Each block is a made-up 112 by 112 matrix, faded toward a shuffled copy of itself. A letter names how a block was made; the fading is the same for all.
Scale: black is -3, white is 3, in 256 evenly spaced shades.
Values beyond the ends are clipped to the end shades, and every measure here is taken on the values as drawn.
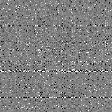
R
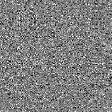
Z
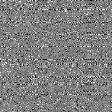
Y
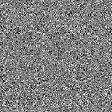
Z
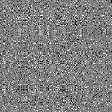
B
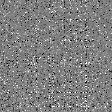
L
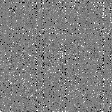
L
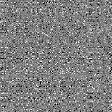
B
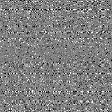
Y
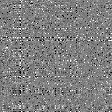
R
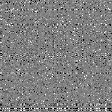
R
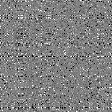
R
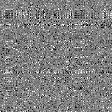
B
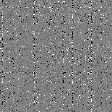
L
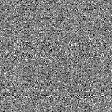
Z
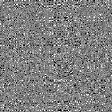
B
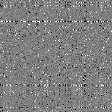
R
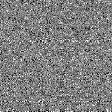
Z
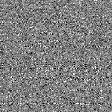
Z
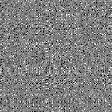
B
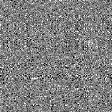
Z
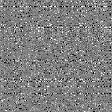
Y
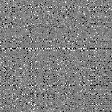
R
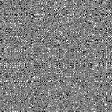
B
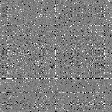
R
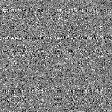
Z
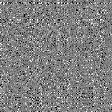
B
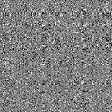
B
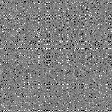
R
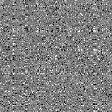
B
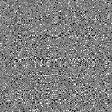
B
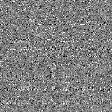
Z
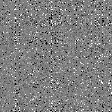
L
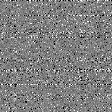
Y
